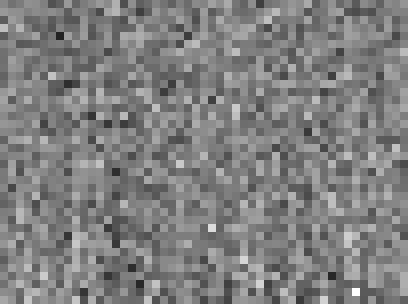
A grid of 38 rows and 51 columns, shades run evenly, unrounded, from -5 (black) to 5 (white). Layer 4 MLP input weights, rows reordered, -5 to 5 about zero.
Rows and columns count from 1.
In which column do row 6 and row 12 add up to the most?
18
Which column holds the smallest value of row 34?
17
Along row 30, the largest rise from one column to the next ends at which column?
10
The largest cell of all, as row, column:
37, 45
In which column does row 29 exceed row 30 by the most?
27
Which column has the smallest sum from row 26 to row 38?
15
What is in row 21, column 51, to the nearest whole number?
-2
